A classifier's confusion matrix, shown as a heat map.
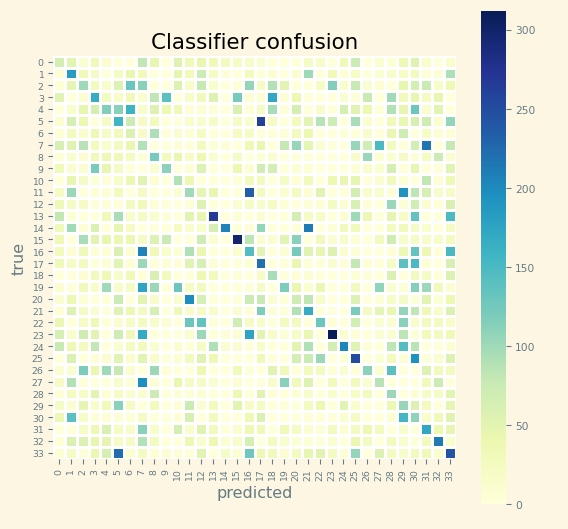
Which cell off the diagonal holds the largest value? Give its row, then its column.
5, 17
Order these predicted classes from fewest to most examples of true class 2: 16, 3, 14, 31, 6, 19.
14, 3, 19, 31, 16, 6
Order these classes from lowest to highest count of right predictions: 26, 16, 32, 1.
26, 16, 1, 32
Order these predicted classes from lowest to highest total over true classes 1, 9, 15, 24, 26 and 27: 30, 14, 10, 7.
14, 10, 30, 7
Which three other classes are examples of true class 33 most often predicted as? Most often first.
5, 16, 25
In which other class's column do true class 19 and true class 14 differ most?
21
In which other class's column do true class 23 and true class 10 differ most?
16
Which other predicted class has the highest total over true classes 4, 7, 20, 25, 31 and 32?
30
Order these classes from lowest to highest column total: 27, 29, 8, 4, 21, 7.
27, 4, 8, 21, 29, 7
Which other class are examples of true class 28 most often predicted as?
8
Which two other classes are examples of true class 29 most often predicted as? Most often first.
5, 11
